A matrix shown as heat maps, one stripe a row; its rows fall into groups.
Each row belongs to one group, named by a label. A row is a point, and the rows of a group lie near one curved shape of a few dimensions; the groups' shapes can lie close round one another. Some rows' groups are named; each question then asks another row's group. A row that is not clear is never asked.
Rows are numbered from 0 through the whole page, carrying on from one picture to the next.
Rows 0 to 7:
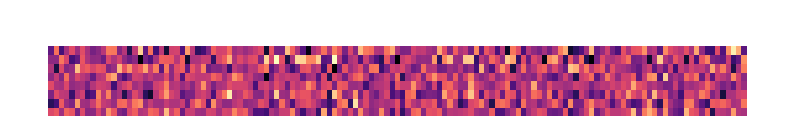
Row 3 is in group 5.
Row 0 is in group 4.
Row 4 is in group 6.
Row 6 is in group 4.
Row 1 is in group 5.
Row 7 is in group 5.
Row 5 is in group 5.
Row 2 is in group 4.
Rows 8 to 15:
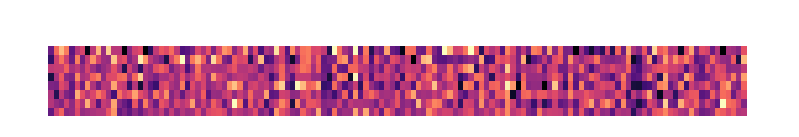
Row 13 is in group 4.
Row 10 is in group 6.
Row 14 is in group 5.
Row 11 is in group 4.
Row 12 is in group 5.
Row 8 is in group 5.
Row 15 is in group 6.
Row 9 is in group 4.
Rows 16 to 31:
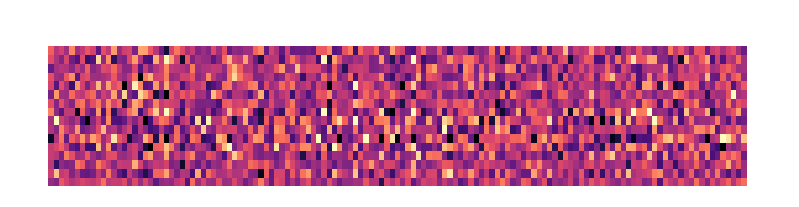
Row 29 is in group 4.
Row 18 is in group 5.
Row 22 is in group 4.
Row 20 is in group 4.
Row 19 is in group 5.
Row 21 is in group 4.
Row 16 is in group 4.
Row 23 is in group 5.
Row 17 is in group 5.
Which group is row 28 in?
5
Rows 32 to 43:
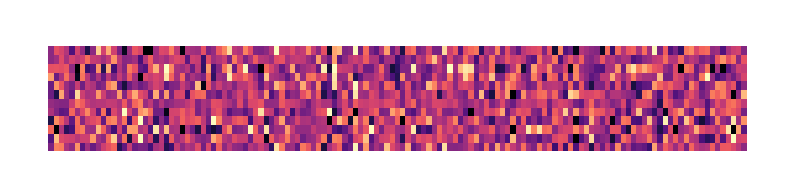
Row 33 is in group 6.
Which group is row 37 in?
4
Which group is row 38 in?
4
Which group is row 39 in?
4
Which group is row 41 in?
4
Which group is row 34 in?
5
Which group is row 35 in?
5
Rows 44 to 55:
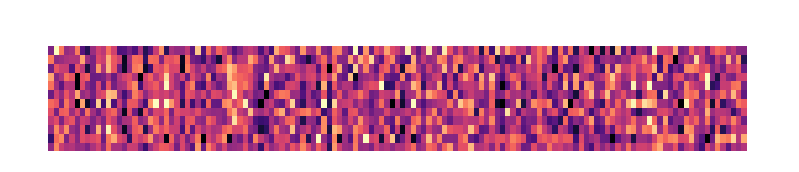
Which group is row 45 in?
4
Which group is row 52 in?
5
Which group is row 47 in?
5
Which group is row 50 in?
5
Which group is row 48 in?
5
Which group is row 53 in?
5
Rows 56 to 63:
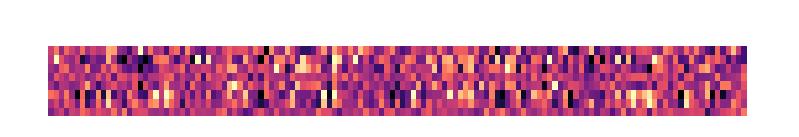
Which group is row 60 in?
5
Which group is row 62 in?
5
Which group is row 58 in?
5
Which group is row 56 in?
4
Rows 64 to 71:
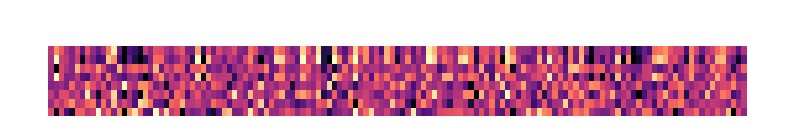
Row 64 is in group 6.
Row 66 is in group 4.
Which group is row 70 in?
4
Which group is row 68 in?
4
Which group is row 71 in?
4
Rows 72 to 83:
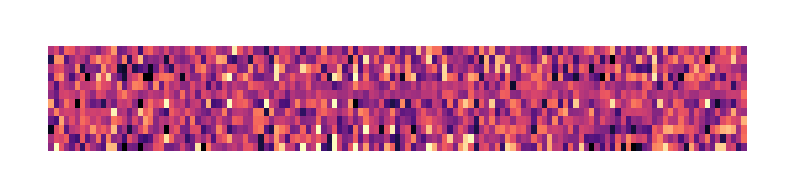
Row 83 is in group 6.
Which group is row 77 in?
6
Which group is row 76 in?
4
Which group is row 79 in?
4
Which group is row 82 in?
5
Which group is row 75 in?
5
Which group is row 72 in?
5
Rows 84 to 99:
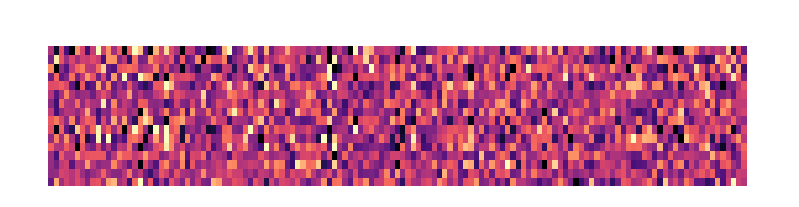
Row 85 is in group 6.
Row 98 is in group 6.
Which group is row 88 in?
5
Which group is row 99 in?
4
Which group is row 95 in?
5
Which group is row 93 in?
4
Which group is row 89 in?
6
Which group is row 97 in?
5
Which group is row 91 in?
5
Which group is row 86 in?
4
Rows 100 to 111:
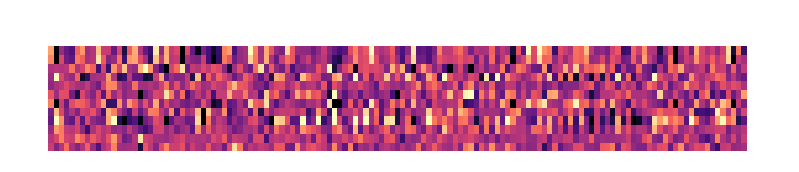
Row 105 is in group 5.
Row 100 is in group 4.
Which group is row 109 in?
6
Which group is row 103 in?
6
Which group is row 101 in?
4
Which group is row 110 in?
4
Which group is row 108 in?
6
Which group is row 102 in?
4
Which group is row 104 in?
5
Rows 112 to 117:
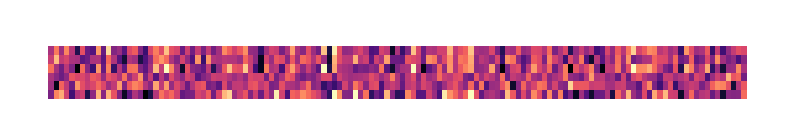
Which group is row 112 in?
5
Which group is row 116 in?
4
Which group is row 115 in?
4
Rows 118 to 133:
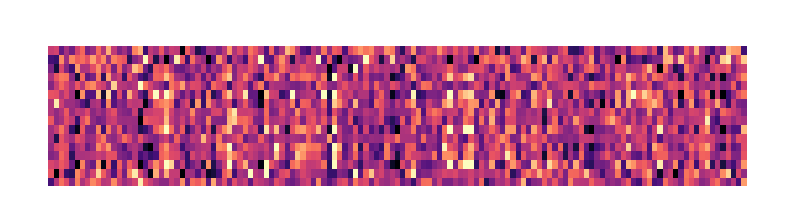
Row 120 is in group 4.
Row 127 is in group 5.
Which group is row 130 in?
5
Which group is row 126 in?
5
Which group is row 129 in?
5
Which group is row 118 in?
4
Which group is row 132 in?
4
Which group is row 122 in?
4
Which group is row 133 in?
4
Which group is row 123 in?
5
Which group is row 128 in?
6
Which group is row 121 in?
5
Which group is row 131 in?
5
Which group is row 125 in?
5
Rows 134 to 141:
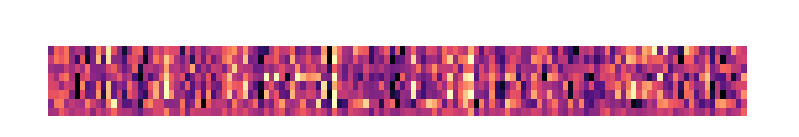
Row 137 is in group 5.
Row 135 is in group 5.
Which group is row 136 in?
5
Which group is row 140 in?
6
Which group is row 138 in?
5
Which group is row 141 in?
6
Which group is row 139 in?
5
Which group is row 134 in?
5
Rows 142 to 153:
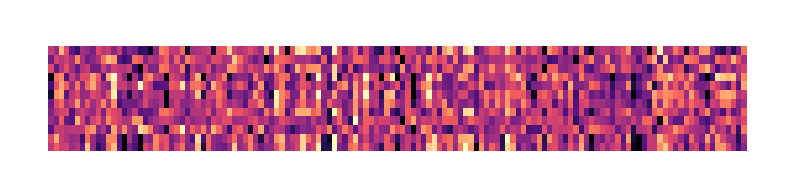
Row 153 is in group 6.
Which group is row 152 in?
6
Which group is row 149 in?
5
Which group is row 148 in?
6
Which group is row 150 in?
4
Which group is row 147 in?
6
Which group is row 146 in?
4
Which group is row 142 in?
5
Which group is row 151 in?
4
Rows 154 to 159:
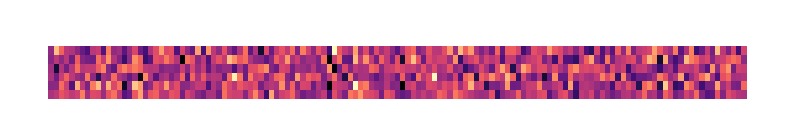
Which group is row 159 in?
4
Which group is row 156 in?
4
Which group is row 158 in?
4
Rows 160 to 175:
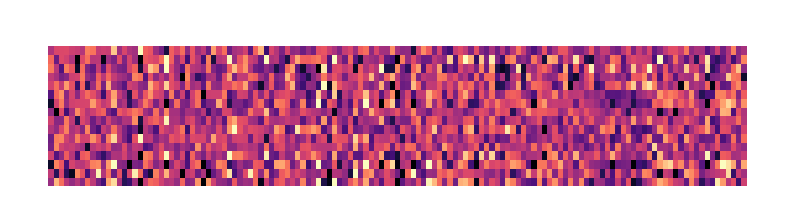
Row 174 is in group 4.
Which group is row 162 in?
5
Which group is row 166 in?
6
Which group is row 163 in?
4
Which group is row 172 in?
5
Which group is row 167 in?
4
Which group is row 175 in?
6
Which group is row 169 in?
5
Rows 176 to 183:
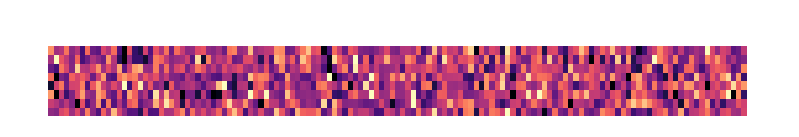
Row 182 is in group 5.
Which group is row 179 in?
4
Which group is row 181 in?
4
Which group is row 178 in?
4
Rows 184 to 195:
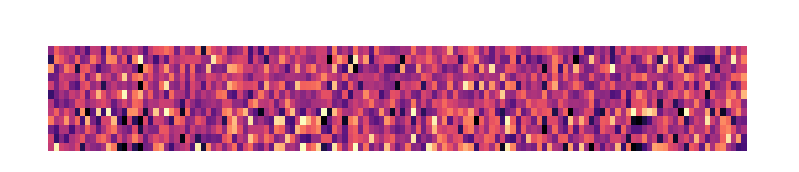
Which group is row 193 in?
5
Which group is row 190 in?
4
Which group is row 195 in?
6
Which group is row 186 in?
5
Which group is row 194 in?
4
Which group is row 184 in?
6
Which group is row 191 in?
5
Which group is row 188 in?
5
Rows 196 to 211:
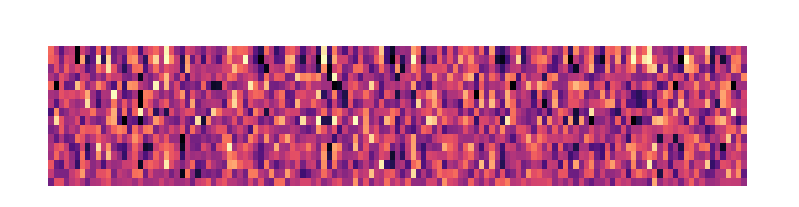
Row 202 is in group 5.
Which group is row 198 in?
5
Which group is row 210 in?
4
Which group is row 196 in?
5
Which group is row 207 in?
5
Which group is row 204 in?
6
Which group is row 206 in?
4
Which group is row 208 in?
5
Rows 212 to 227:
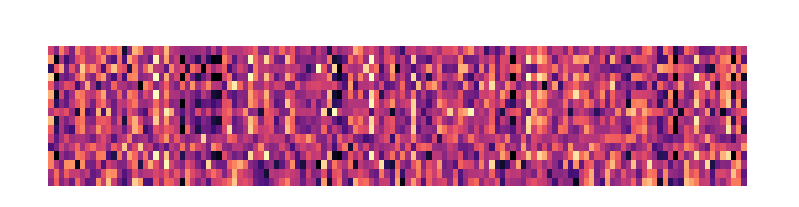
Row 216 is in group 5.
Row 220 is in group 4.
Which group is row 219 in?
5
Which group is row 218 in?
4
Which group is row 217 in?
4
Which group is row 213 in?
4
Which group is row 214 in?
6
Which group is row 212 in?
4
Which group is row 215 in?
4
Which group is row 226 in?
5
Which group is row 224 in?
4
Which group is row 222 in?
6
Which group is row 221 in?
4
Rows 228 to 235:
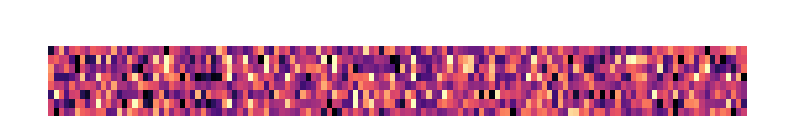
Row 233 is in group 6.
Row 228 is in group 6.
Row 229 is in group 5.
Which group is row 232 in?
4
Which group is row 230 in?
5
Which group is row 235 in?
4
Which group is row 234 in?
4
